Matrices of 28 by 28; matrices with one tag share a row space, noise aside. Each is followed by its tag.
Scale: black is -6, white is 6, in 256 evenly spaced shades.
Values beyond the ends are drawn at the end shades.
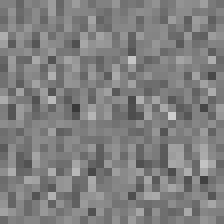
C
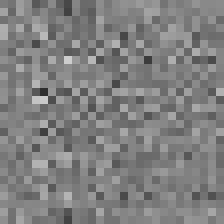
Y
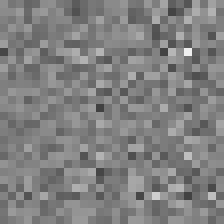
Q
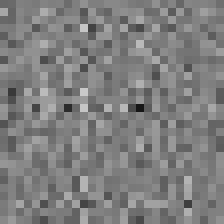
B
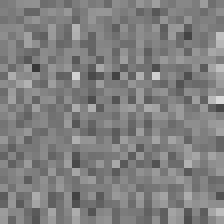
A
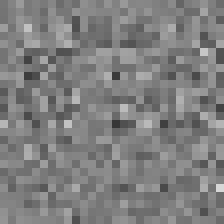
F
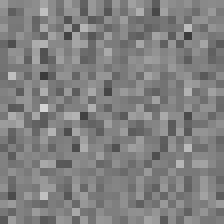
B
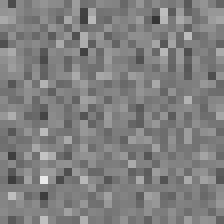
B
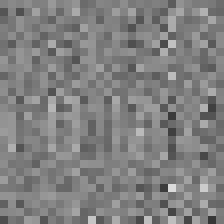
C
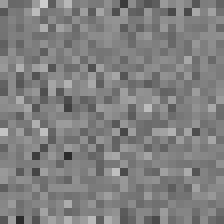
Y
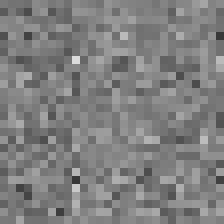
F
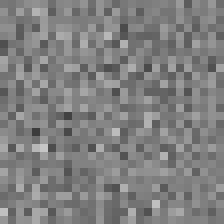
Y
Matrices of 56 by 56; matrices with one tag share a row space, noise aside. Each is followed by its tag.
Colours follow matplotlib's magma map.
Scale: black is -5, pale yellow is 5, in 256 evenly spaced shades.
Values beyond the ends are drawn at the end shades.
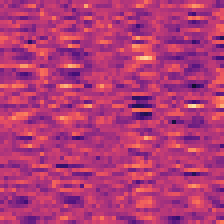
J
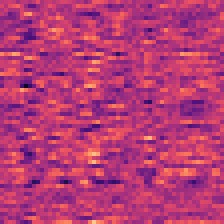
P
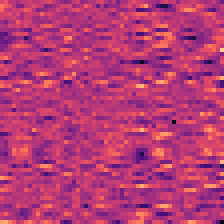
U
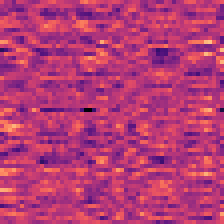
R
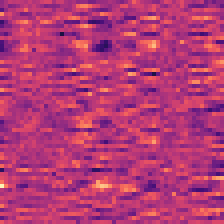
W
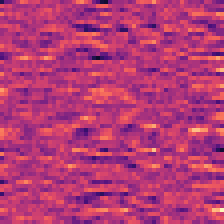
W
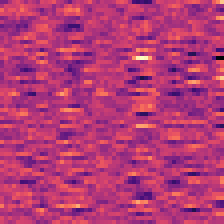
J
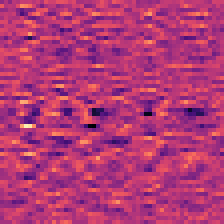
P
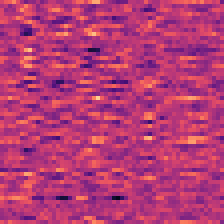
P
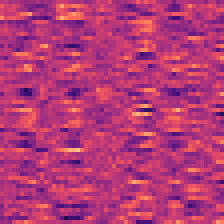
J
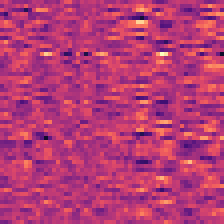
U
